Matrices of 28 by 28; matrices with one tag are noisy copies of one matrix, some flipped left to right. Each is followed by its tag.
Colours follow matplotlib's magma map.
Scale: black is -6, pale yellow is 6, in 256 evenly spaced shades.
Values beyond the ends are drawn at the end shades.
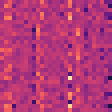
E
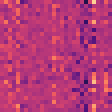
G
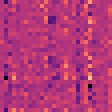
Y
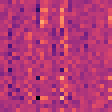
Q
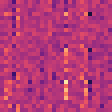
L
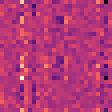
Y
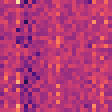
G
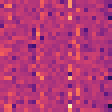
E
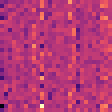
E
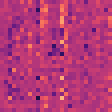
Q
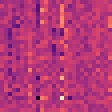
Q
